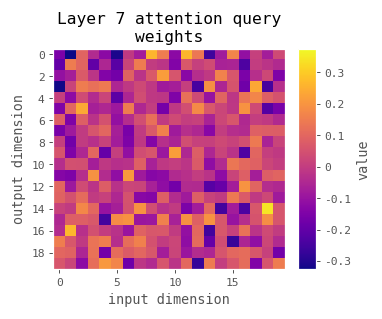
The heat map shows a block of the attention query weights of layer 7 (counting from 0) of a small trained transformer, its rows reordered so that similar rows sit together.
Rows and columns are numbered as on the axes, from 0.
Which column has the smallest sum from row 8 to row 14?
14
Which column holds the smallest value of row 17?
15
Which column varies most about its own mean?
16
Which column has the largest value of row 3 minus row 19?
17
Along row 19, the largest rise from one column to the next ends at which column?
13
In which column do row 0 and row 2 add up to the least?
5
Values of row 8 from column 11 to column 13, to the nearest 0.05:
0.05 0 0
